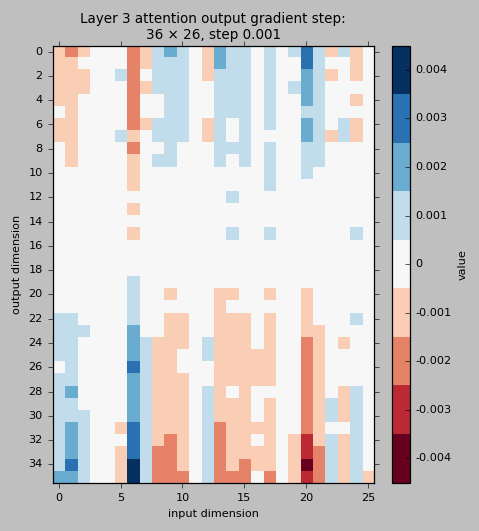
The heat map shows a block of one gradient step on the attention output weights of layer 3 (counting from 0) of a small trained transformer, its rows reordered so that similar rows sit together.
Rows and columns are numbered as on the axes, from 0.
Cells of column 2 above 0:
7
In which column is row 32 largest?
6
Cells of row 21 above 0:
1
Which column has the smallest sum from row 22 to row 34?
20
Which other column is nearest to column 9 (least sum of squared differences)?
13
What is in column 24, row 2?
-0.001
